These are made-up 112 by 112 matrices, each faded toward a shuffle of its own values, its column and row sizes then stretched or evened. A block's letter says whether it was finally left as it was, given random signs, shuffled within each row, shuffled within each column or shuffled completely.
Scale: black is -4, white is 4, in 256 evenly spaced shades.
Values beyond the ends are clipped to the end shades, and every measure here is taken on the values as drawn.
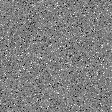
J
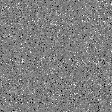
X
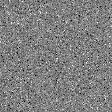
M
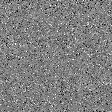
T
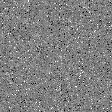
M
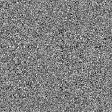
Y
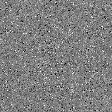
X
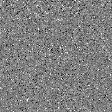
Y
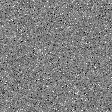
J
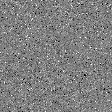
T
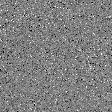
T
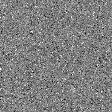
M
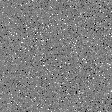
J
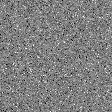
J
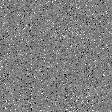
M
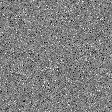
J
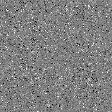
X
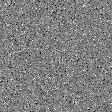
J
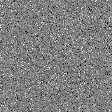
M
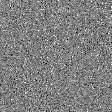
M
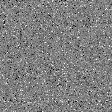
T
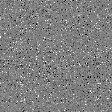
Y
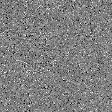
X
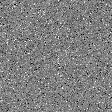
J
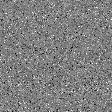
T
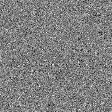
T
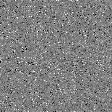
T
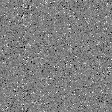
M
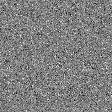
T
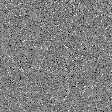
X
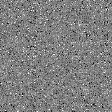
Y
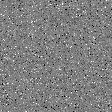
J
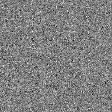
X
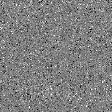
Y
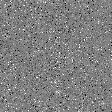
M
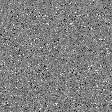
T
